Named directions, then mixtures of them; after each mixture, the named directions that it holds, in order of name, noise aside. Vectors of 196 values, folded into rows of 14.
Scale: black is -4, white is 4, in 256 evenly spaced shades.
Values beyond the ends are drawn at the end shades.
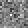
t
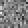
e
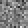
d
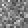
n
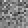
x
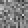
d, e.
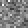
n, t.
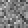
e, n.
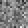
d, x.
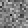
t.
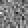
d, e.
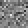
e, t, x.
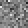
e, t.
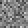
d, n, x.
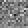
t, x.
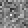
t.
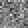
t.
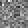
d, n, t.
